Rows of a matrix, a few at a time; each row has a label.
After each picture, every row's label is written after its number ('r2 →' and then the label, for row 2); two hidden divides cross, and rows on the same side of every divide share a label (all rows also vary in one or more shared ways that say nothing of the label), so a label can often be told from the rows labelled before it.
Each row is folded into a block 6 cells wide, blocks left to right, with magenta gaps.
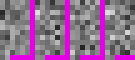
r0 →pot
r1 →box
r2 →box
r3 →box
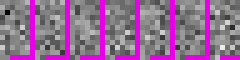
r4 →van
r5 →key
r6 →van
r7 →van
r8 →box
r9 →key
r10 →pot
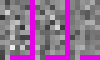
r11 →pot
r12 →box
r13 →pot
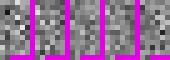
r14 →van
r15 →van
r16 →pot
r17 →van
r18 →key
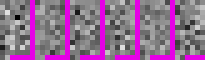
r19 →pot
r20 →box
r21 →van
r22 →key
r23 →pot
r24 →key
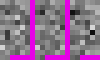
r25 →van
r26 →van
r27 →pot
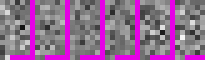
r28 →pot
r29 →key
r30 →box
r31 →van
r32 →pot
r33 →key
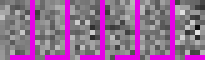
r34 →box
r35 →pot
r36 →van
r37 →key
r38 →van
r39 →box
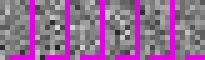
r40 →key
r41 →box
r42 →pot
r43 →box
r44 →key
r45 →pot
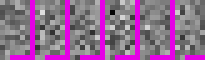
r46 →pot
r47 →key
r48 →key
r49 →van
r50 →van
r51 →van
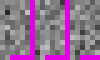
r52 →van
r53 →pot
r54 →box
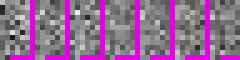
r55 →key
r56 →key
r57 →pot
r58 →van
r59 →box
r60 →box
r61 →box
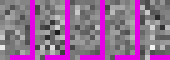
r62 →van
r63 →key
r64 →key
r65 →key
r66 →pot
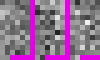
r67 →box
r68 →key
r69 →pot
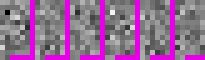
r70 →van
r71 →box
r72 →van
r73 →key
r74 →box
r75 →key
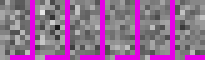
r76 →box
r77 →key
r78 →key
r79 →pot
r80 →pot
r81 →key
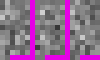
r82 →box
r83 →key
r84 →van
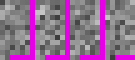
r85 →box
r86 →box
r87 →key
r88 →box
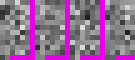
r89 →pot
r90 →key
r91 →pot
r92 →pot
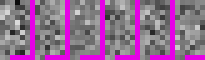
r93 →box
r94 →key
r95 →key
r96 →pot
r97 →box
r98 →van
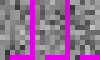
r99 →box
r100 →van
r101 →key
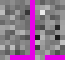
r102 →van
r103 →key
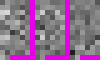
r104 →box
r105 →key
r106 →pot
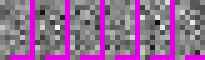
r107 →pot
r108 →van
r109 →van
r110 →key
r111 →box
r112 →box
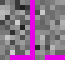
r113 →box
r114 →key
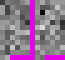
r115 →van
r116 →van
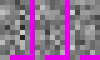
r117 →box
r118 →box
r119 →van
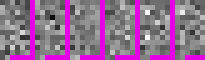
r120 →van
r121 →pot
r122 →key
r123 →pot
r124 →key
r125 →key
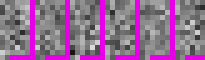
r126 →key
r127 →van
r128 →pot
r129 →box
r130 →pot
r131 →van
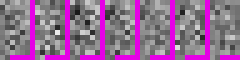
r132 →key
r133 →van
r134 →pot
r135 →pot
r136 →pot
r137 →van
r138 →box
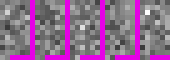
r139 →key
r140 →pot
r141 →pot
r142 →key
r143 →key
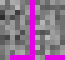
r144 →pot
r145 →van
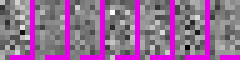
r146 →key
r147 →key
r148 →key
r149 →key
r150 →van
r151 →key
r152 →pot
